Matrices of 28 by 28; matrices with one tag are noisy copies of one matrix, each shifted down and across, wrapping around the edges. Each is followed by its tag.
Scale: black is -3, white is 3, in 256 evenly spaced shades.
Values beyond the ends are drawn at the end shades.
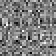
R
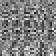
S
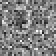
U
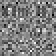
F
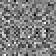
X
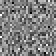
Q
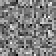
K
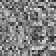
U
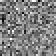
X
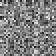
R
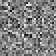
X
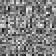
R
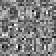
K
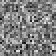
K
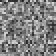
U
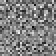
F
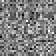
R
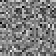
X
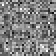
R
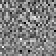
Q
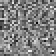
S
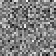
X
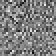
Q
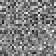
X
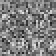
K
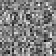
K
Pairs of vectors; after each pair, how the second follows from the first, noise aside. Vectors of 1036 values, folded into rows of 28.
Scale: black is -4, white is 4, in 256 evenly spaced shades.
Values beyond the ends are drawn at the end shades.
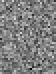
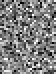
negated, scaled up.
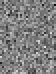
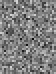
wrapped around.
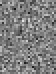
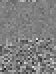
negated, partly zeroed.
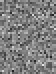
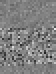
partly zeroed.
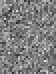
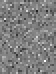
partly zeroed.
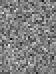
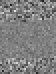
partly zeroed.
